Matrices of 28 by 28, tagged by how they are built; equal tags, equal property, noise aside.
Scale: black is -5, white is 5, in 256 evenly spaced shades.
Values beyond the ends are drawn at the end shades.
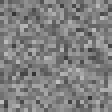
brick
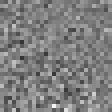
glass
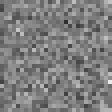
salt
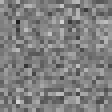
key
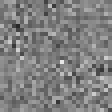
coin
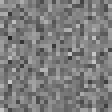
salt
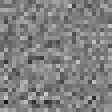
key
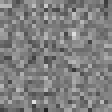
key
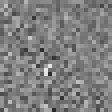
glass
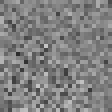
glass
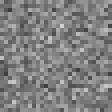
salt
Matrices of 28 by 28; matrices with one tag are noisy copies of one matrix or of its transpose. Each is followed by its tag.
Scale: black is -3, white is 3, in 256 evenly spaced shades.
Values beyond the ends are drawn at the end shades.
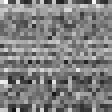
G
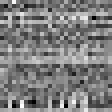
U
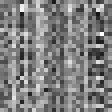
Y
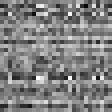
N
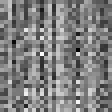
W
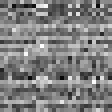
N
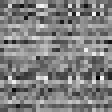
N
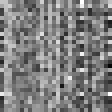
G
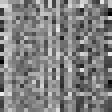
G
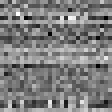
U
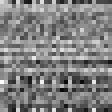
G
